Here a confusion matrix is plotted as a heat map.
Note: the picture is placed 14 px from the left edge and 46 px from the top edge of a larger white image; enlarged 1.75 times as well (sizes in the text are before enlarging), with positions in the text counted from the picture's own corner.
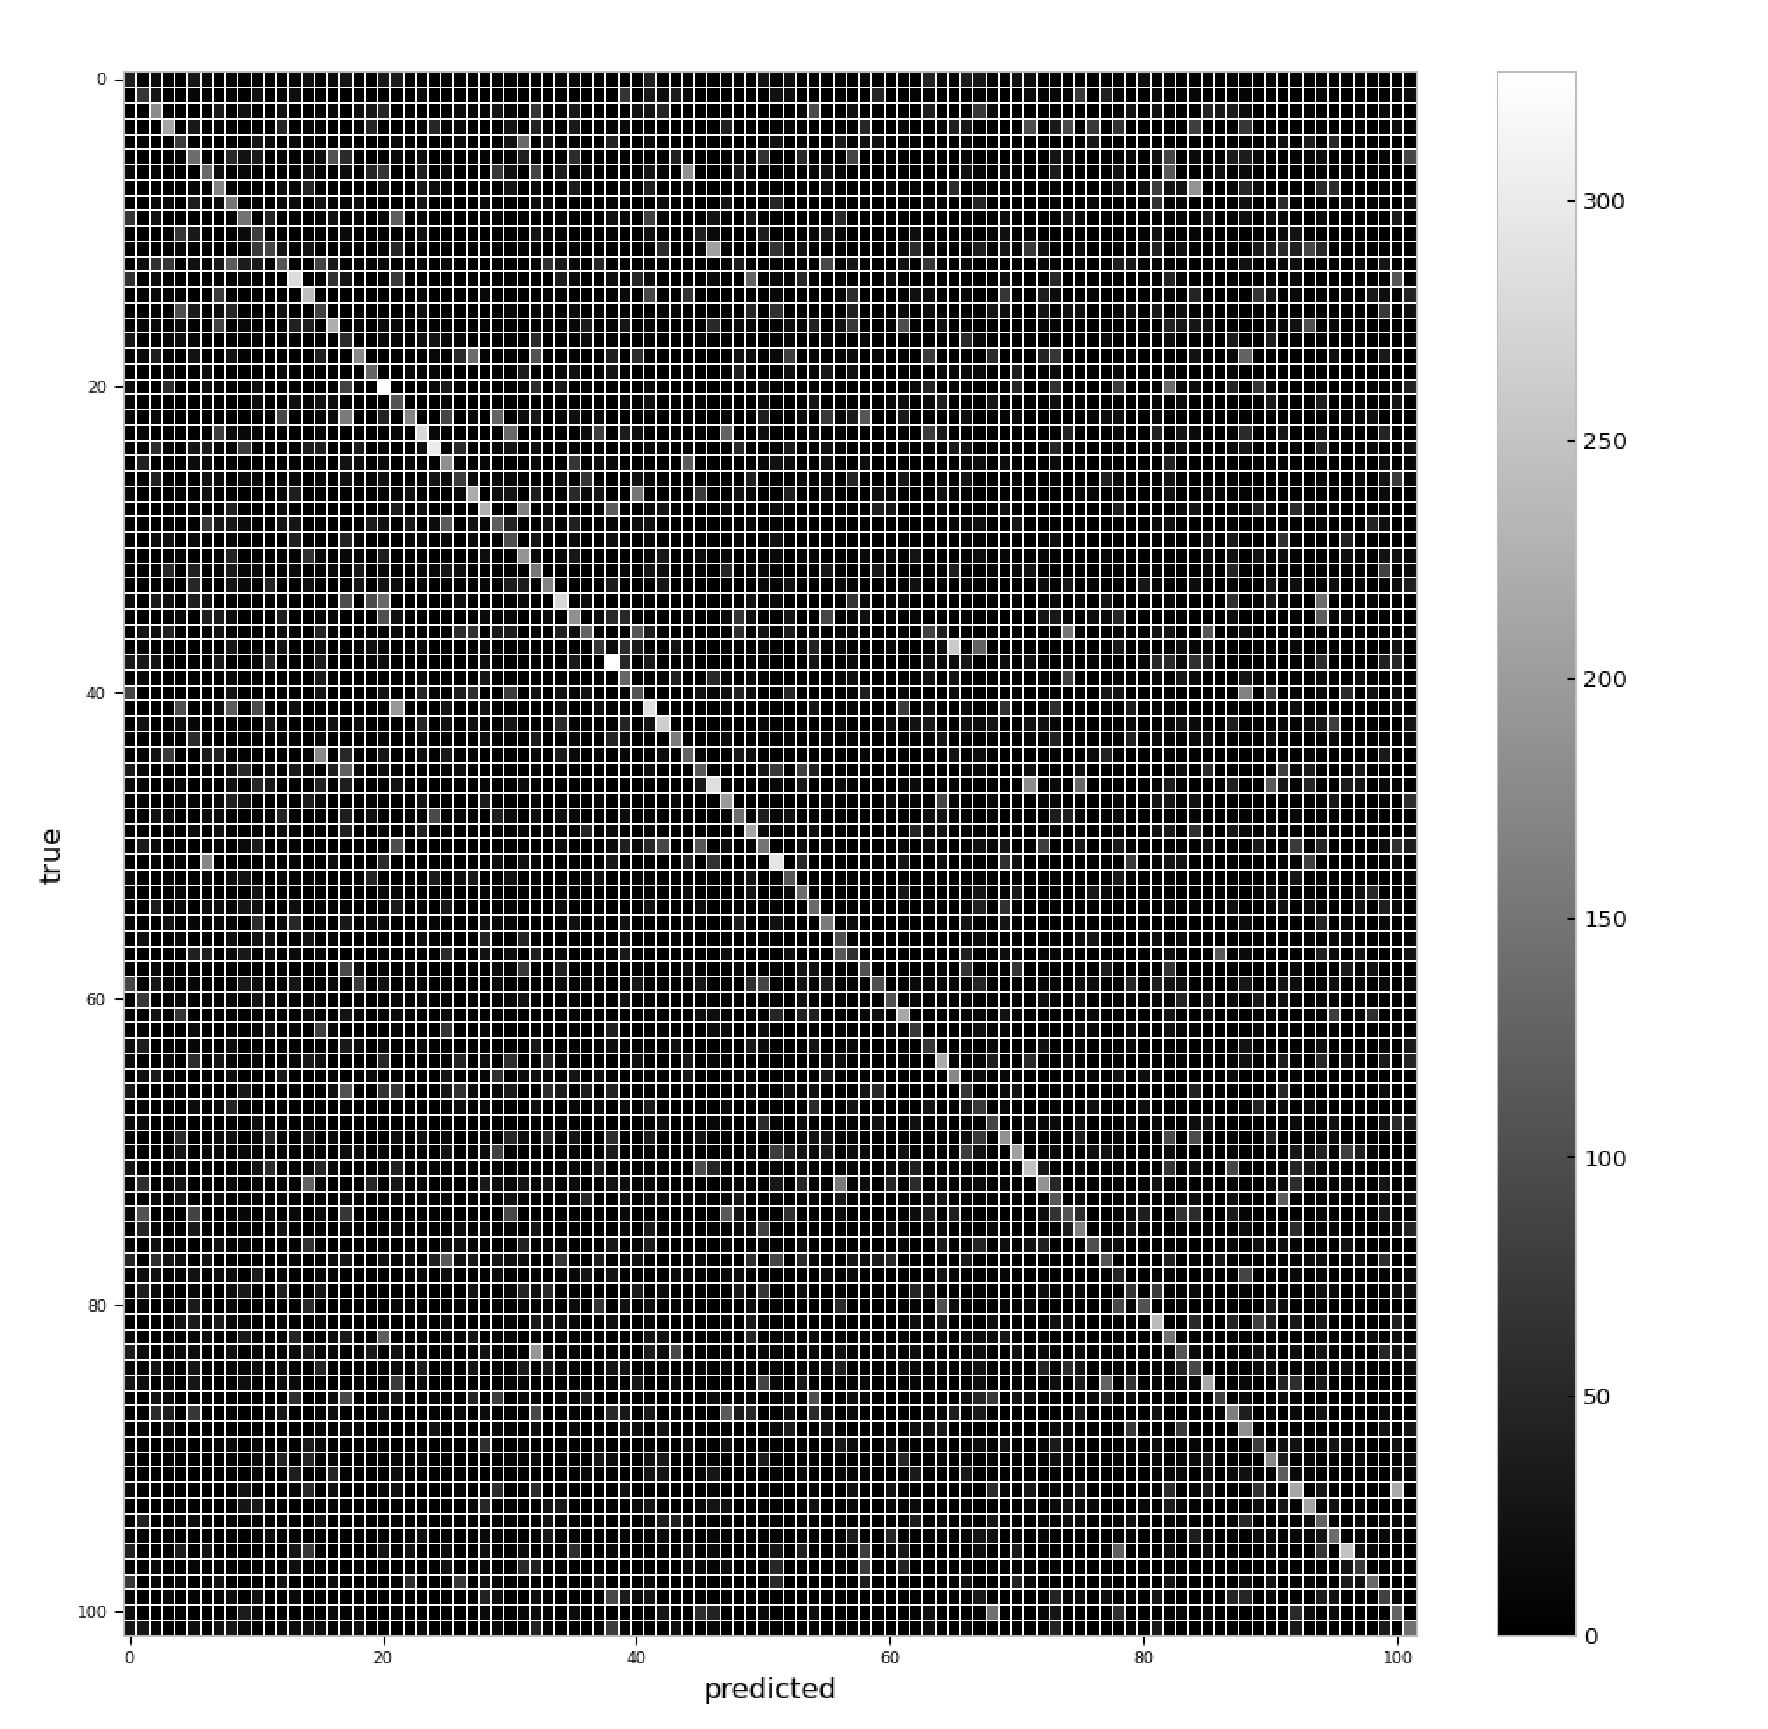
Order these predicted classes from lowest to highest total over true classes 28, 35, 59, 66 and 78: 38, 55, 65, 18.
65, 18, 55, 38
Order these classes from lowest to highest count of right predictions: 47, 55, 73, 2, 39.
73, 39, 55, 2, 47
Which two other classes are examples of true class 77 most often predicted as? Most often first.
25, 51
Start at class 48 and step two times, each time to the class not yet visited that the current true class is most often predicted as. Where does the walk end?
9
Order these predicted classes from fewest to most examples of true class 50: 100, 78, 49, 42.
49, 78, 100, 42
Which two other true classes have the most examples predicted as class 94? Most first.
34, 35
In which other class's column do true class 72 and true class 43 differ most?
56
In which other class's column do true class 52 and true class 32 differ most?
99
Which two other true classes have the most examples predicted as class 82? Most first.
20, 6
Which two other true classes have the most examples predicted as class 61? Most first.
16, 41
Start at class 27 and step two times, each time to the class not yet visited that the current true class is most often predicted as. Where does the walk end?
88
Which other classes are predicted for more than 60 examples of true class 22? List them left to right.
12, 17, 25, 29, 55, 58
